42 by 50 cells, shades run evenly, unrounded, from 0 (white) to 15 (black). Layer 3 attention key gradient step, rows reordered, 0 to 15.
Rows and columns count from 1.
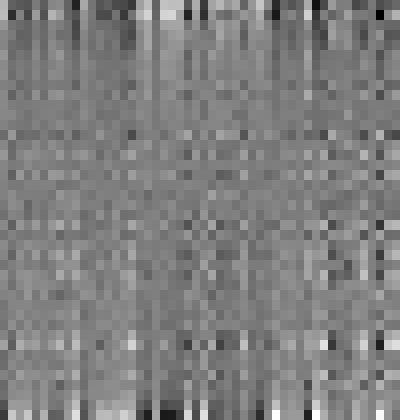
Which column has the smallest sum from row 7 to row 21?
39
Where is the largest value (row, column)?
2, 48
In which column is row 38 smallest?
41
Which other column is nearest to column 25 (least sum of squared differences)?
11
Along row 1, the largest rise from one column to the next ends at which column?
40
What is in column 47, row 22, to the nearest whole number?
8
